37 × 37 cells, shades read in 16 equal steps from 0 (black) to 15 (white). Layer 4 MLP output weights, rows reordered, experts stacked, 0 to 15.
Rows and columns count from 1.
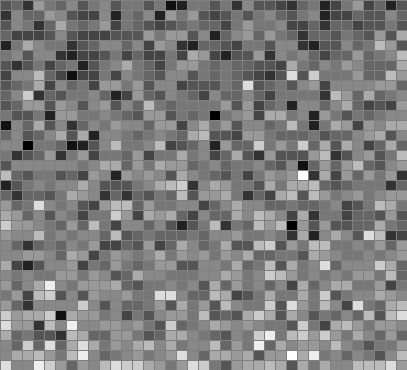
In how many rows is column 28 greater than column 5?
16
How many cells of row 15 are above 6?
21
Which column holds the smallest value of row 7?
8
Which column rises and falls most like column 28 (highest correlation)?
1
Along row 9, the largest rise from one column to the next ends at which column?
23
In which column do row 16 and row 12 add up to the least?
20
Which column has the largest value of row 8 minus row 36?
36
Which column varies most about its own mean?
27
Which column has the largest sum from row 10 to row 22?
15
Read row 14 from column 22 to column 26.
4 9 9 7 6
